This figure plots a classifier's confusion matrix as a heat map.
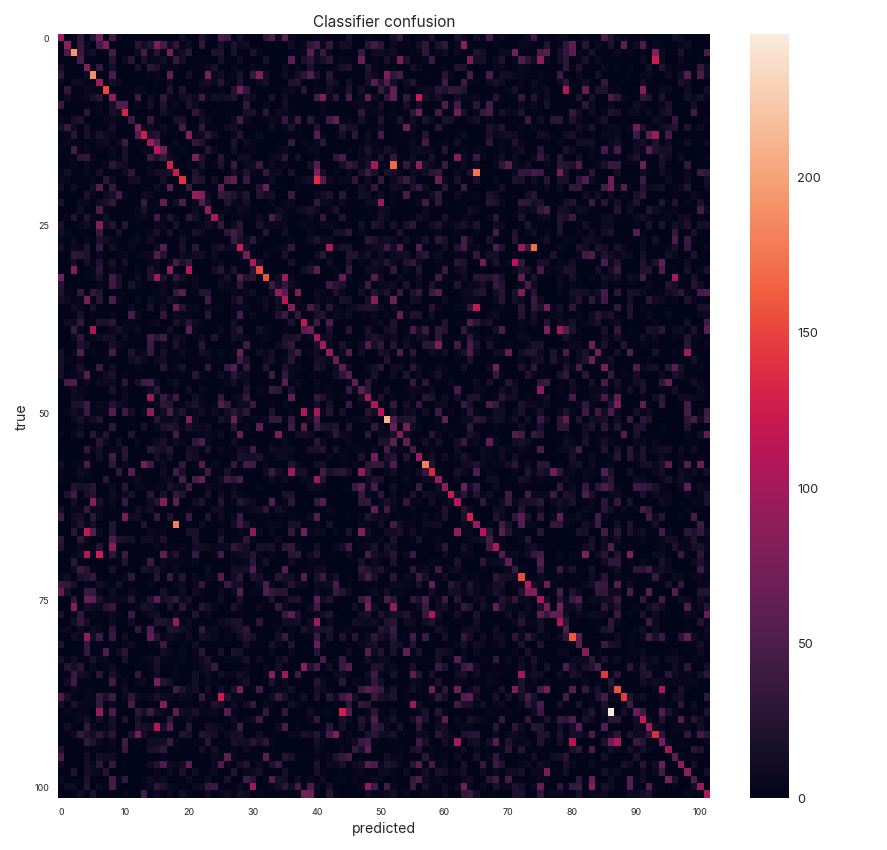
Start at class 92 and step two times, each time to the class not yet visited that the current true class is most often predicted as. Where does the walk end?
16
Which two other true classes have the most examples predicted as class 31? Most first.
5, 52
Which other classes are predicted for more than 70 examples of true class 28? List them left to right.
42, 72, 74
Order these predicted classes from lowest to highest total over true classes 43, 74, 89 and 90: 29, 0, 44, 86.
29, 0, 44, 86
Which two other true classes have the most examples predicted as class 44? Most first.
90, 32
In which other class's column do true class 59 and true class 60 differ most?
40
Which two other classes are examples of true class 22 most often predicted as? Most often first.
50, 16
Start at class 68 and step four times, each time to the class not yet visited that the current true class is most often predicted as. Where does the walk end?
87
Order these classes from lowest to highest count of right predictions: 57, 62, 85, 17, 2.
62, 17, 85, 57, 2
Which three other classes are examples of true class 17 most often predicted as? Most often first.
52, 49, 56
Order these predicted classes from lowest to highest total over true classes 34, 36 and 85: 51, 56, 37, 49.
51, 56, 49, 37
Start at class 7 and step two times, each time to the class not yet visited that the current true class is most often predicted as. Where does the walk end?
14
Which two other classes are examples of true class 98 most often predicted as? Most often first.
76, 94
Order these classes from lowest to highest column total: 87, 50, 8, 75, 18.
50, 18, 87, 75, 8
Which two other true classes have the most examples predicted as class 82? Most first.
69, 7
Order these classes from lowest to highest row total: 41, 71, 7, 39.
71, 41, 7, 39
